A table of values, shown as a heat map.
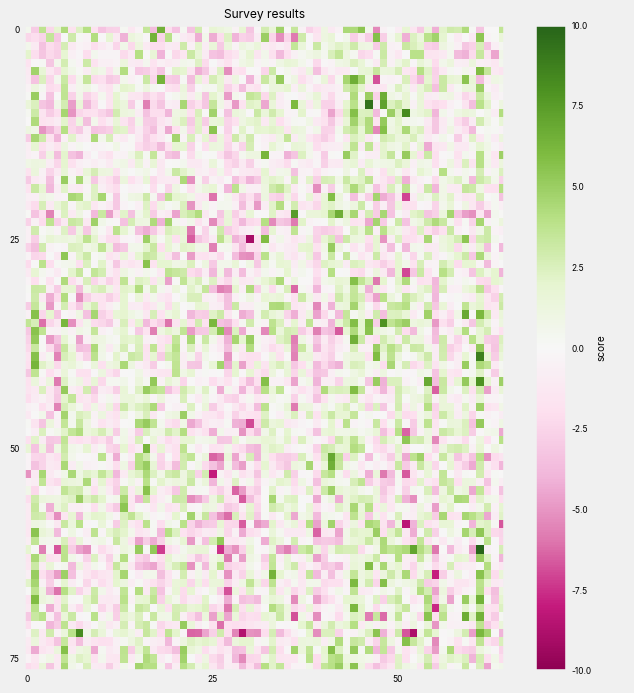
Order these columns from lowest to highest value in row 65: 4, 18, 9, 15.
4, 18, 9, 15
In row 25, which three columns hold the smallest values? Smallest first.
30, 22, 48
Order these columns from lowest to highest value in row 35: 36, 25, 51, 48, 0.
36, 0, 51, 25, 48
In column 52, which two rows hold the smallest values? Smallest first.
72, 56
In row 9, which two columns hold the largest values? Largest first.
46, 48
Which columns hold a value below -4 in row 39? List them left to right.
4, 27, 36
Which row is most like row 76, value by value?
43
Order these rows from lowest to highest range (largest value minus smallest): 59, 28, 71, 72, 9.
28, 71, 59, 9, 72
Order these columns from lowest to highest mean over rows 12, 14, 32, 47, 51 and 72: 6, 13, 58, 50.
58, 6, 13, 50
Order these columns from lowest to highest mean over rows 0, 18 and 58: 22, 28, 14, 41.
22, 28, 14, 41
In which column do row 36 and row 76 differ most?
42
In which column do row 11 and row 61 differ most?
15
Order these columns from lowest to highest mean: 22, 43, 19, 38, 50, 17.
22, 19, 17, 38, 43, 50
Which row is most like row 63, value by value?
5
